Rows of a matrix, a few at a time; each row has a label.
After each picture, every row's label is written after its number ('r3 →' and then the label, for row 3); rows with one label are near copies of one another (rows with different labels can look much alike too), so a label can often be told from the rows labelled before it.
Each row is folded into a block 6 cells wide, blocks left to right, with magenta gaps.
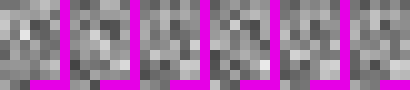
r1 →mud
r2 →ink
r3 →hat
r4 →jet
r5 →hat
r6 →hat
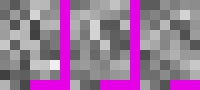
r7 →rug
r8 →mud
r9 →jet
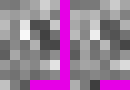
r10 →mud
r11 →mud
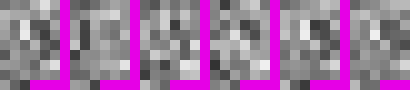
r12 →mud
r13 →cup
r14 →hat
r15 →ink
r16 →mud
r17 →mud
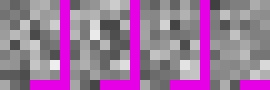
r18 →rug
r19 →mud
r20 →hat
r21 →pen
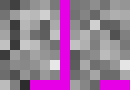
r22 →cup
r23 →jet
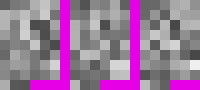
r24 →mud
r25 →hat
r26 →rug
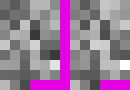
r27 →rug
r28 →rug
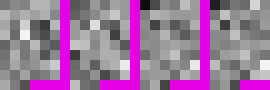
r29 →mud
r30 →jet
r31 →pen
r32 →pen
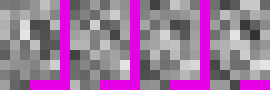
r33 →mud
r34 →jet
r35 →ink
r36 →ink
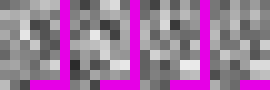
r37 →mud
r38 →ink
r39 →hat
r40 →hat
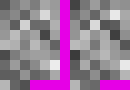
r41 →jet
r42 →jet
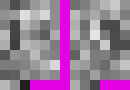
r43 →cup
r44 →mud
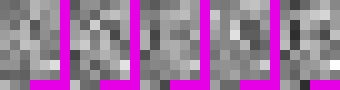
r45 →rug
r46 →jet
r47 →cup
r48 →mud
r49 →cup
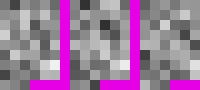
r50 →hat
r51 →ink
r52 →jet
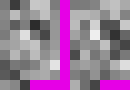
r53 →ink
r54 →mud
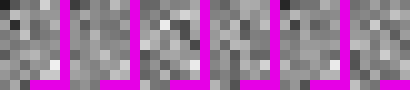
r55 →pen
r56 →pen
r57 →jet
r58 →rug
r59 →pen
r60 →jet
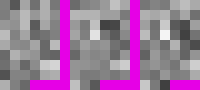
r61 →hat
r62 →mud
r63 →mud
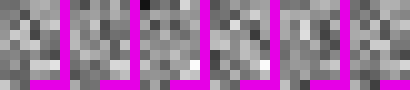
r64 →rug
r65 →hat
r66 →pen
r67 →jet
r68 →mud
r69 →rug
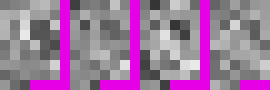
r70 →mud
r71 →pen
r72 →ink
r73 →jet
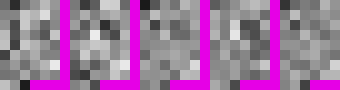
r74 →cup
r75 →ink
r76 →pen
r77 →mud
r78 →pen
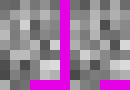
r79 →hat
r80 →hat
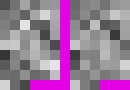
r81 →jet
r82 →jet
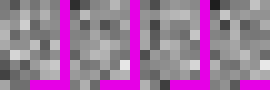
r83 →hat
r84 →pen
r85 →cup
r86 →pen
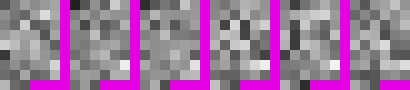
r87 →jet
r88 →pen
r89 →pen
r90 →rug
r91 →cup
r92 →rug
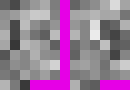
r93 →cup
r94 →mud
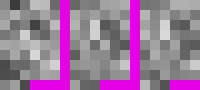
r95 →ink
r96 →mud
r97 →mud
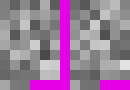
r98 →hat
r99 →rug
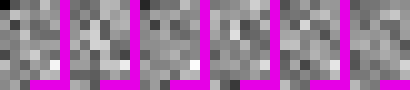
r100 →pen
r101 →rug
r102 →pen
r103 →mud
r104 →jet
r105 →jet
